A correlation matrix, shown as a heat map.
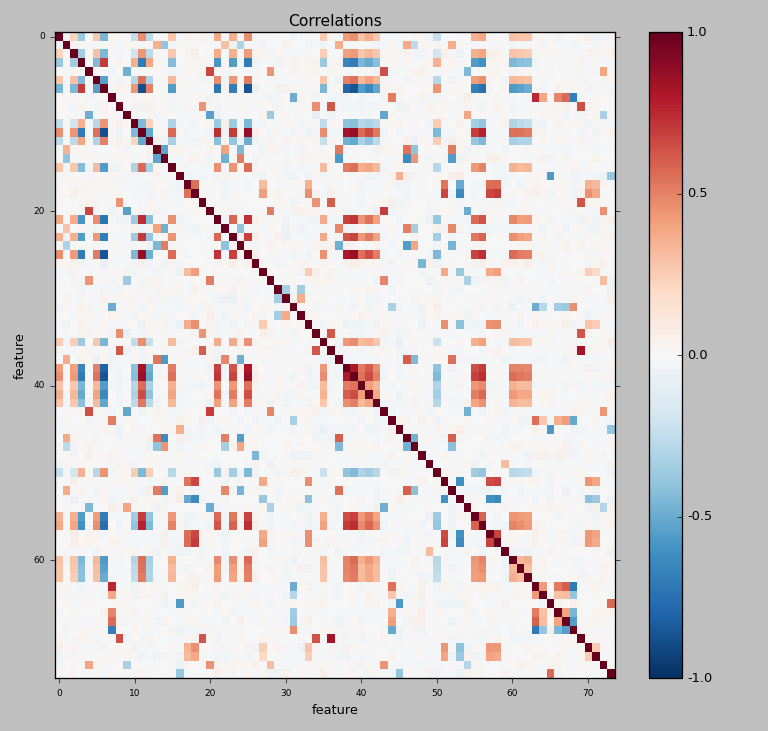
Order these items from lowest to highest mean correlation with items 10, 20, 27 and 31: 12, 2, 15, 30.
15, 2, 30, 12
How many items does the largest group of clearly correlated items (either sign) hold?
24
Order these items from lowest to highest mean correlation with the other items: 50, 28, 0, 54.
50, 54, 28, 0
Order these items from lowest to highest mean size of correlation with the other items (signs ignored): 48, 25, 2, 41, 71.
48, 71, 2, 41, 25
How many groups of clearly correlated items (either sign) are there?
10
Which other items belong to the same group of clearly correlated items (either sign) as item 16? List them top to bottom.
45, 65, 73
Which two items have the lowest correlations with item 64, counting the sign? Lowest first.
68, 31
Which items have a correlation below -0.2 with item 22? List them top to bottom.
14, 24, 47
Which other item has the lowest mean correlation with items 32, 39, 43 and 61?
6
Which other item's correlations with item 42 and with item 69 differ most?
36
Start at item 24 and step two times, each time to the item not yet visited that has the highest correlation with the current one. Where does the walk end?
47
